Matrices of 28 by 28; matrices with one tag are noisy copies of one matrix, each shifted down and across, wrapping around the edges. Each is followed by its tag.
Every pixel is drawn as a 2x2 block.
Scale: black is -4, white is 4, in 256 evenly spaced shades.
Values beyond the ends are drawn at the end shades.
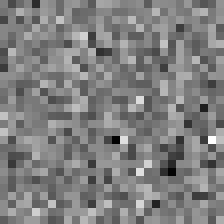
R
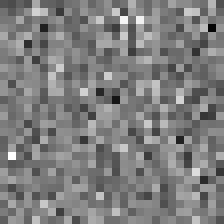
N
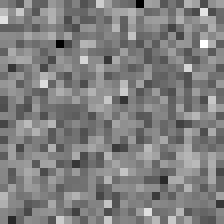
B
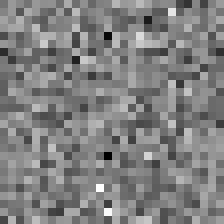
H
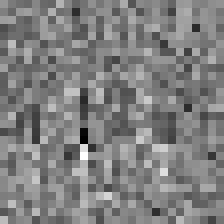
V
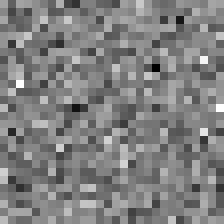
B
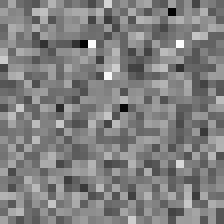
R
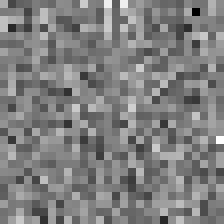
N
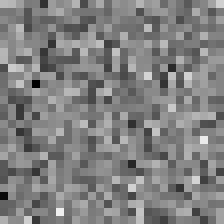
N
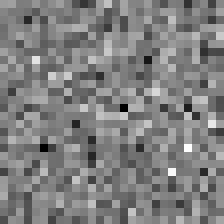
B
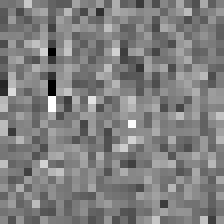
V
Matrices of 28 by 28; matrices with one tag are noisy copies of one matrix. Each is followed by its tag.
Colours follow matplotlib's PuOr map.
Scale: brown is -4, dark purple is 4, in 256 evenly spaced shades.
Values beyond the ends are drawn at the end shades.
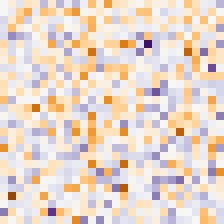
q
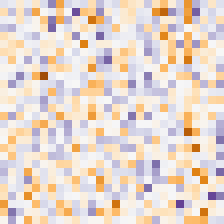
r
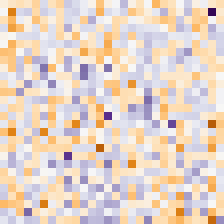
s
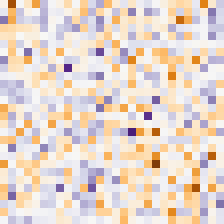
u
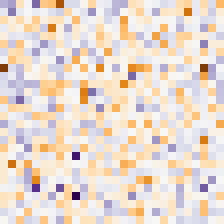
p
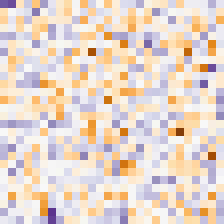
q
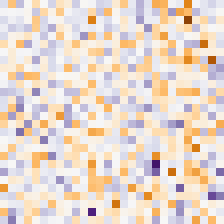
r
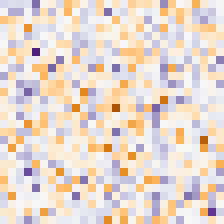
p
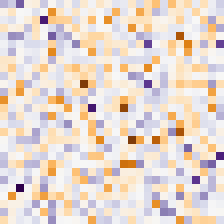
q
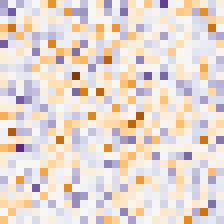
p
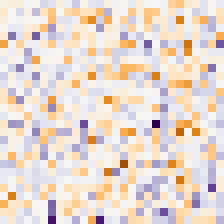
q
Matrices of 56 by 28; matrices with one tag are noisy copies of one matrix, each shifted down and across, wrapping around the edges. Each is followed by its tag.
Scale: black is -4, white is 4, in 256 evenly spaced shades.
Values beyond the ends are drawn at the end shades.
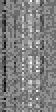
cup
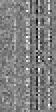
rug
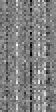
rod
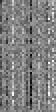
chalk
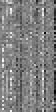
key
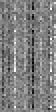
chalk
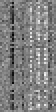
cup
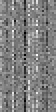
key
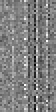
rug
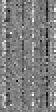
rod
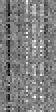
cup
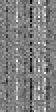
rod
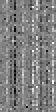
chalk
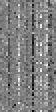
rod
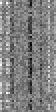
cup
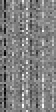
chalk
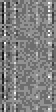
rug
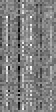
key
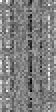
cup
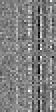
rug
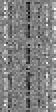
cup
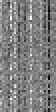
chalk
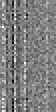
rug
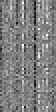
key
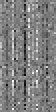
key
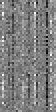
key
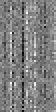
key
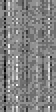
key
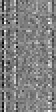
rug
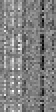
cup
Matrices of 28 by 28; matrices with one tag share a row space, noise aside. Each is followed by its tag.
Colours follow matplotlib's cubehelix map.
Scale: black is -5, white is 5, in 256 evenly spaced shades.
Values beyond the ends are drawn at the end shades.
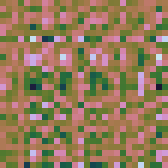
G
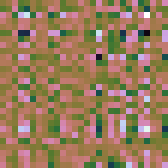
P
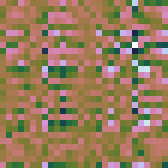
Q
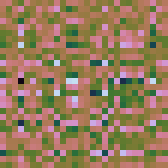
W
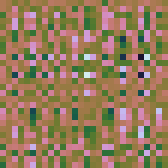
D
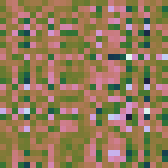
P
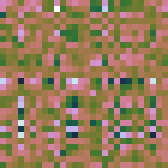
W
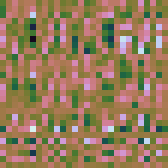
D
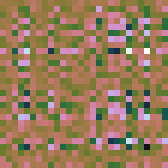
P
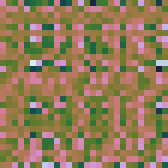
G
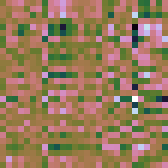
Q
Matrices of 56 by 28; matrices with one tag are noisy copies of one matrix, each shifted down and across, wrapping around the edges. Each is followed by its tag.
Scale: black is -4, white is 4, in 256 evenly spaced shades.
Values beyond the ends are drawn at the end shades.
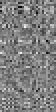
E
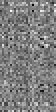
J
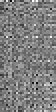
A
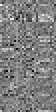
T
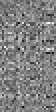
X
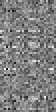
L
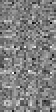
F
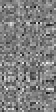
X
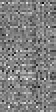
A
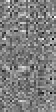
L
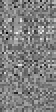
J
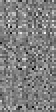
J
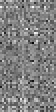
J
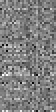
A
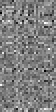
X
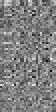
F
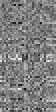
T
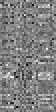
T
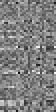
F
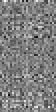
J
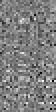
L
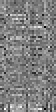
T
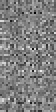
L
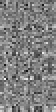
F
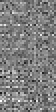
A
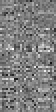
T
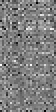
A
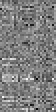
T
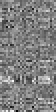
T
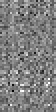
J
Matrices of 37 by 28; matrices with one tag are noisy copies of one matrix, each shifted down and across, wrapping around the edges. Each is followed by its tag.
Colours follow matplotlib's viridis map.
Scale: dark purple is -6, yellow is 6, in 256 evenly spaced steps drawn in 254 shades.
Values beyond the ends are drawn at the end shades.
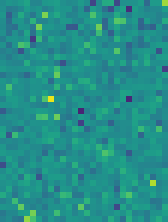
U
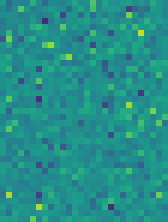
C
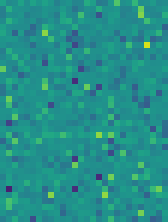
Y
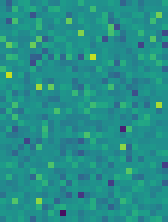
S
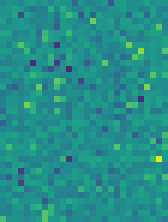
U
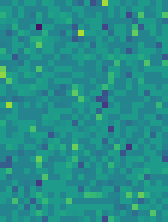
Y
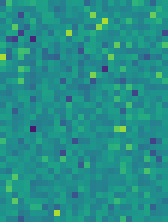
U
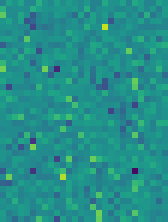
Y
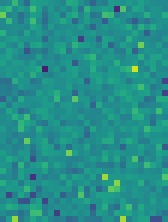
U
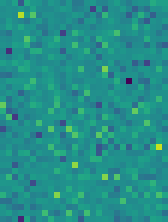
S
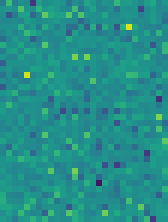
S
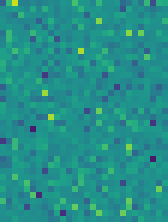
S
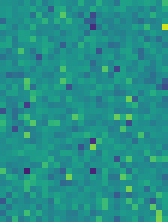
Y
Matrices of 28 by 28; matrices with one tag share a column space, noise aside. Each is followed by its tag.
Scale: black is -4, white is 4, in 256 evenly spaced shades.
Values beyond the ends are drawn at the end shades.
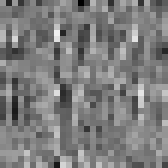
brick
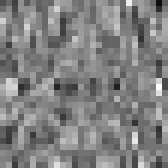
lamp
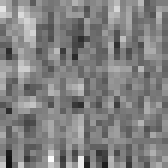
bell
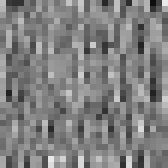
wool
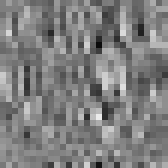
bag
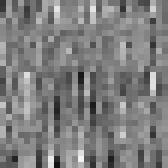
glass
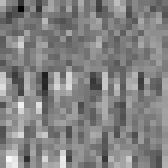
glass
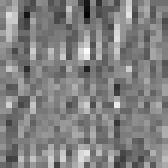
bell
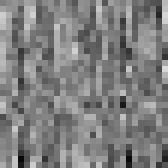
bell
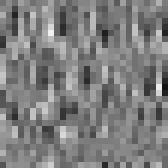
bag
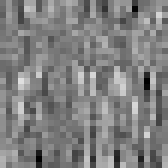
glass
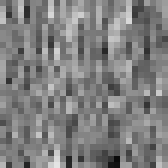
bell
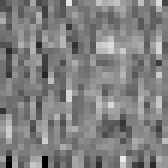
wool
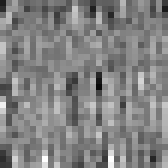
glass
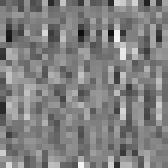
brick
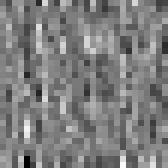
wool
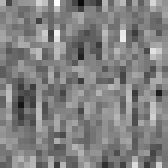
brick
